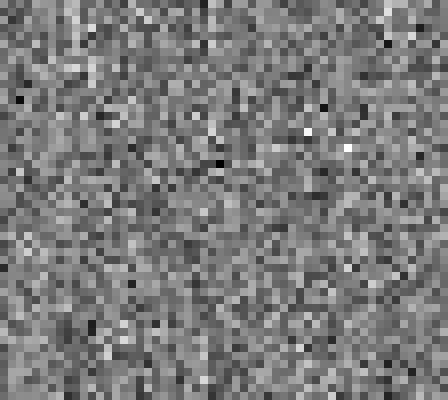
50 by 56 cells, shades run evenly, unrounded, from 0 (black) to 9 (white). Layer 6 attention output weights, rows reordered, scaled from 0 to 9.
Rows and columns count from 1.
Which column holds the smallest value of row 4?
53
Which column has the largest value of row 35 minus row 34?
50
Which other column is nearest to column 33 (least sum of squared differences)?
7
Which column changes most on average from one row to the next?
39
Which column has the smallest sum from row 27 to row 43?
25
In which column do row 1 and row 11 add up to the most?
49
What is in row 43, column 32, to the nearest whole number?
5
